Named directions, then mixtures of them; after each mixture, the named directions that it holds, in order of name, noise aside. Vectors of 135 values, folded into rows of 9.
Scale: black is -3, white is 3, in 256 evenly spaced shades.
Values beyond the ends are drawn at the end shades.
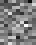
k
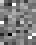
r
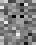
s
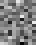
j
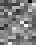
k.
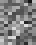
j, k, s.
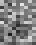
k, r, s.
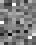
r.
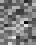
k, s.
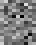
s.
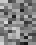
j, s.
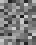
k, r, s.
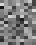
j, k, s.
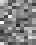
j, k, r.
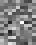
j, k, s.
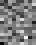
j, k, r.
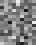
j.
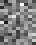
r, s.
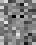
s.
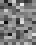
k, r, s.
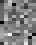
r, s.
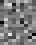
k, r.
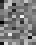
r, s.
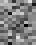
k.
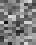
k, r, s.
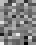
j, r, s.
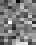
j, s.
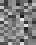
j, k, s.
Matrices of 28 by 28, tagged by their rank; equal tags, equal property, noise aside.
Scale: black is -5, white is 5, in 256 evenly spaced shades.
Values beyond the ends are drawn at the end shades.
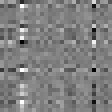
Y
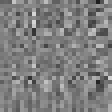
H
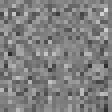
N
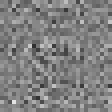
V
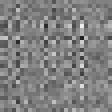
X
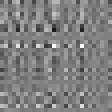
X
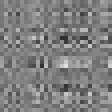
X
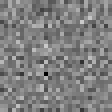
V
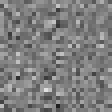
N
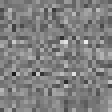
N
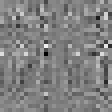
H
